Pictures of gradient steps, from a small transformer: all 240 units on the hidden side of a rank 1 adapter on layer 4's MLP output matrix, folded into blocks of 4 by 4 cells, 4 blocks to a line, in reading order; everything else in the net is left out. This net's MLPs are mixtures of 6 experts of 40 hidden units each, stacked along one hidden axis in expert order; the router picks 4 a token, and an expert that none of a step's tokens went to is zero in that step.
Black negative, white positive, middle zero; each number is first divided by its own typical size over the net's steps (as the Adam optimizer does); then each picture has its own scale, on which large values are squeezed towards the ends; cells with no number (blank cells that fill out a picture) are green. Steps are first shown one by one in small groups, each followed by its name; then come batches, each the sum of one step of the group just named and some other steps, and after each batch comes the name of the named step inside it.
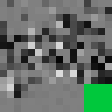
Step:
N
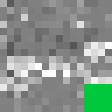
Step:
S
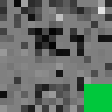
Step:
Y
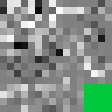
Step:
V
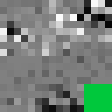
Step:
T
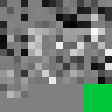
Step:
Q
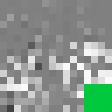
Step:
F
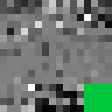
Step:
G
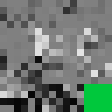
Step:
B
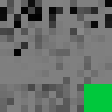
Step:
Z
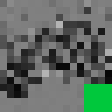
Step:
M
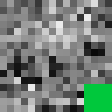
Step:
G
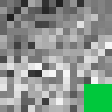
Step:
S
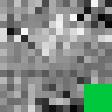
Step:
T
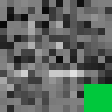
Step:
N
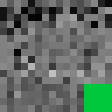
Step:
Z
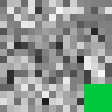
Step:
V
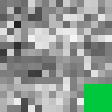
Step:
V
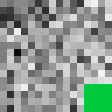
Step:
F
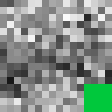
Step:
M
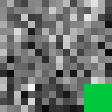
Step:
G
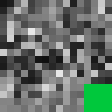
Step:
N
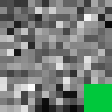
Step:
G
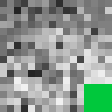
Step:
F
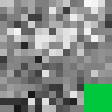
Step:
B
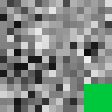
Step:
B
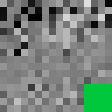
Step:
Z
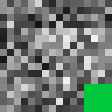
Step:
Q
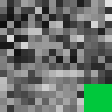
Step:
N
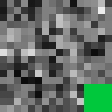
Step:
Y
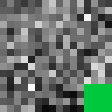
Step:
G
